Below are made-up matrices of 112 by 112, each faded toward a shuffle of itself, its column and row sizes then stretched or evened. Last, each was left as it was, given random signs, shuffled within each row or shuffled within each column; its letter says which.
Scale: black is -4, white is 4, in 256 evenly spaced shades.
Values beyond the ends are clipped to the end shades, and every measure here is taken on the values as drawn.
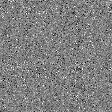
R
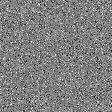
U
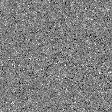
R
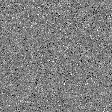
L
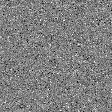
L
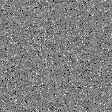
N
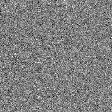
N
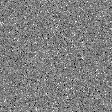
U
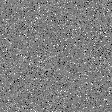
U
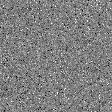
U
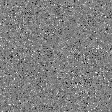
L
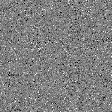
N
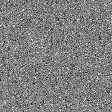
L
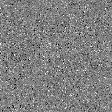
N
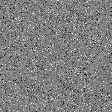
U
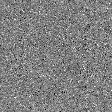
R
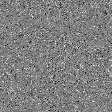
R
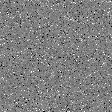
L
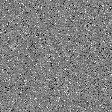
R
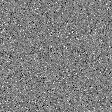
L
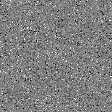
R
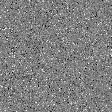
U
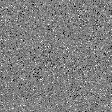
N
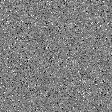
L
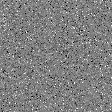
U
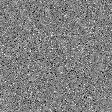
U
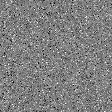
U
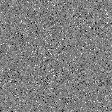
N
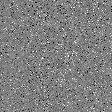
U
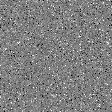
U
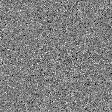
L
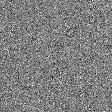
U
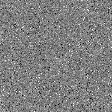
N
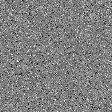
R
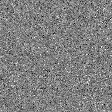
L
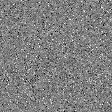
U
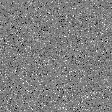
L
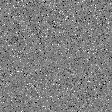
L
